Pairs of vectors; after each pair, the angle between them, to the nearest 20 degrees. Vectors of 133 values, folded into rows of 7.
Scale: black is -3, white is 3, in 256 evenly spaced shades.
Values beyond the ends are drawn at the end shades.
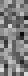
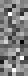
100 degrees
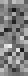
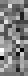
60 degrees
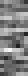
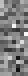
120 degrees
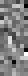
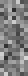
80 degrees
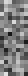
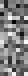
140 degrees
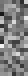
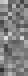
80 degrees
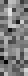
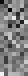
100 degrees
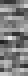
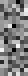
100 degrees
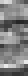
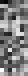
120 degrees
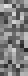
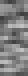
80 degrees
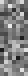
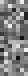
20 degrees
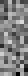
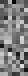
40 degrees
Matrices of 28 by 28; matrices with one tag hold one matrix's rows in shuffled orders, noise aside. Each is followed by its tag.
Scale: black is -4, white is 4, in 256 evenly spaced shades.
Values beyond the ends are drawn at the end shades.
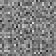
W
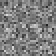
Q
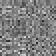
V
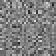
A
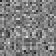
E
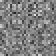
A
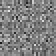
W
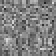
Q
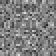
E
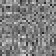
V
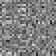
V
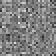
V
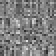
E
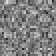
Q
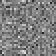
V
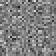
A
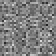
Q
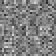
Q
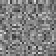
A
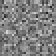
Q
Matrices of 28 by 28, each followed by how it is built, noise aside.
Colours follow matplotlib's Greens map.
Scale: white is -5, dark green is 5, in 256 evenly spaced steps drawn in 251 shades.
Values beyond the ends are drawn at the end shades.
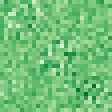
block diagonal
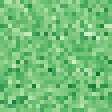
uneven rows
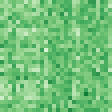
blocks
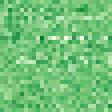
uneven rows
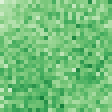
smooth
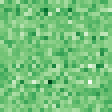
uneven rows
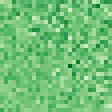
upper triangular
